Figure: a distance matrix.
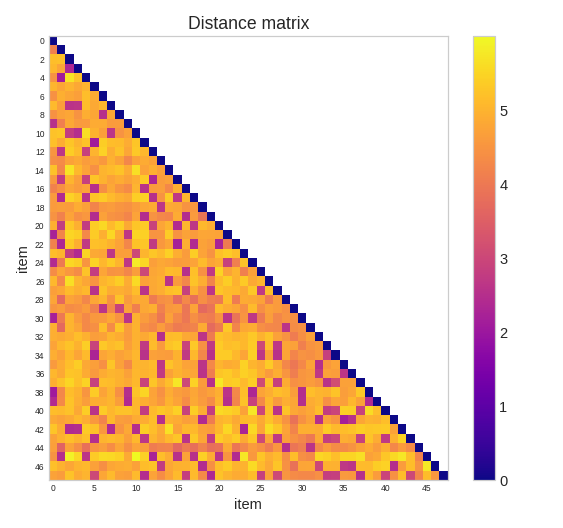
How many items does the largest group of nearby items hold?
12
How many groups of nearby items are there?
8
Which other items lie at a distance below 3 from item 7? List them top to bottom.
2, 3, 10, 23, 42
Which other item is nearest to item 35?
41
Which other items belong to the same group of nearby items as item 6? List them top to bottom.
8, 29
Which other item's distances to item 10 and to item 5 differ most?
11
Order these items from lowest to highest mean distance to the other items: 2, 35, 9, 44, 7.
44, 9, 35, 7, 2
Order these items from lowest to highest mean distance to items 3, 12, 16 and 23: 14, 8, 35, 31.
31, 8, 14, 35
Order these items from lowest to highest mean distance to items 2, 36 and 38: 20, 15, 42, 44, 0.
0, 42, 44, 15, 20
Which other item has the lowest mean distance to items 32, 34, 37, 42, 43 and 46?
19
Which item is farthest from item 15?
37
